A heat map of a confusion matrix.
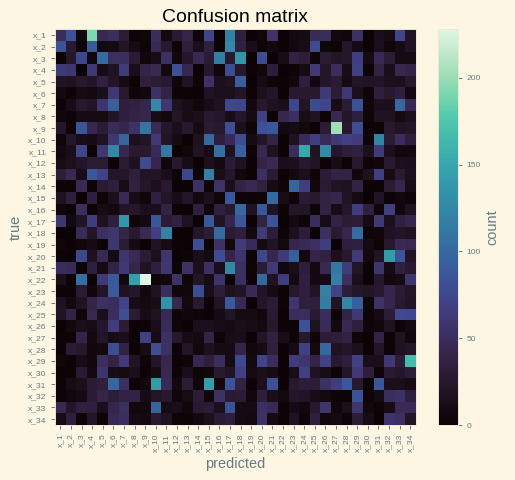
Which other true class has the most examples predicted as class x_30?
x_16
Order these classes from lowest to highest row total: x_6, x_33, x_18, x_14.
x_6, x_14, x_33, x_18
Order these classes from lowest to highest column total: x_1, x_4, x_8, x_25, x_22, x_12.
x_22, x_12, x_1, x_8, x_25, x_4
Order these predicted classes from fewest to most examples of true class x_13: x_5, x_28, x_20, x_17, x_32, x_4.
x_32, x_17, x_28, x_20, x_5, x_4
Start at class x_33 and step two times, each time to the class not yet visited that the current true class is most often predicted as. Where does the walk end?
x_31
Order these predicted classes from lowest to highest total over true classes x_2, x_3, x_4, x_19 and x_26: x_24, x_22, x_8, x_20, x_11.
x_22, x_8, x_20, x_11, x_24
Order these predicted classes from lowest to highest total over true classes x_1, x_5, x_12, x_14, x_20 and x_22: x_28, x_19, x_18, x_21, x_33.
x_19, x_28, x_21, x_33, x_18
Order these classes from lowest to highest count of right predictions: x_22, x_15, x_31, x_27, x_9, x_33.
x_15, x_27, x_33, x_22, x_31, x_9
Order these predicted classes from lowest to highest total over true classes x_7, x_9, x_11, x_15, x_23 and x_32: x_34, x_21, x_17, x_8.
x_34, x_8, x_21, x_17
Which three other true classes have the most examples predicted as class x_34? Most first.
x_29, x_25, x_22
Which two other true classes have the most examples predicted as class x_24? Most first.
x_11, x_26
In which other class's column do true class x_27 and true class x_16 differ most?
x_18
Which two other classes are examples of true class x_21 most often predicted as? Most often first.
x_17, x_27
